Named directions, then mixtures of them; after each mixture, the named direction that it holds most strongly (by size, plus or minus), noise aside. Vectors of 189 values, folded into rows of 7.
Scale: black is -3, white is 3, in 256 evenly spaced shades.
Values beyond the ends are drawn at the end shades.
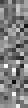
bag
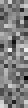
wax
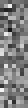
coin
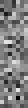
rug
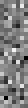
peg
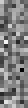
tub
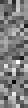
bag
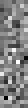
peg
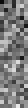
bag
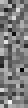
tub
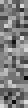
wax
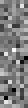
peg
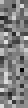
tub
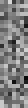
wax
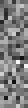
bag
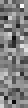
wax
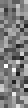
bag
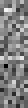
bag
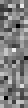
peg
